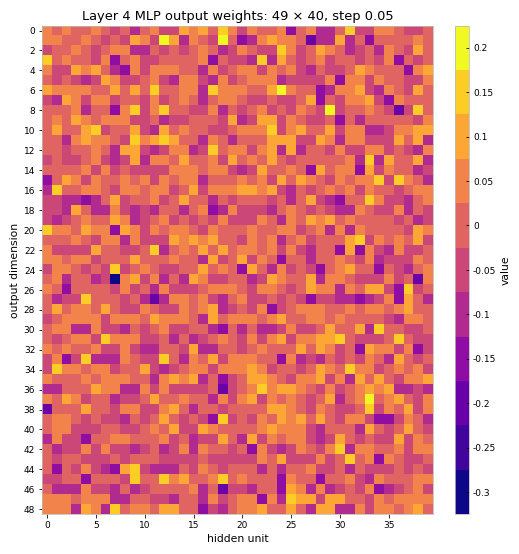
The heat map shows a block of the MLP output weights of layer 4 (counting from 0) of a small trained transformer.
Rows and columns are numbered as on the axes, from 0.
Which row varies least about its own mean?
29
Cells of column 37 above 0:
13
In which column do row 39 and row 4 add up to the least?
8
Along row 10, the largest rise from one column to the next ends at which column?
12
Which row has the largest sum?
6
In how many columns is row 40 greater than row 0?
15
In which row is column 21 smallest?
42
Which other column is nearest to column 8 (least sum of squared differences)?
19
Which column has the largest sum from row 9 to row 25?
23
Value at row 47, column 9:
0
